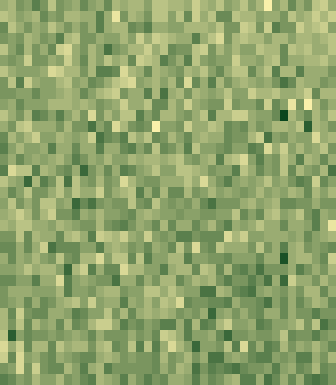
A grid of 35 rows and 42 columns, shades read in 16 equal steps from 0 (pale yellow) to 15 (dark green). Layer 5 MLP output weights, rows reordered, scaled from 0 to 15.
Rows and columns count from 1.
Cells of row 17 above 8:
7
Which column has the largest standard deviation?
36
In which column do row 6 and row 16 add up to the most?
11
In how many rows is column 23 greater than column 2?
11
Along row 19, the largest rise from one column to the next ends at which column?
10
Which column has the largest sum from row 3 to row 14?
13
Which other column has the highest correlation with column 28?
38
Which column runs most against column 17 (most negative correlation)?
3
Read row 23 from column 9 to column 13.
9 9 7 7 10
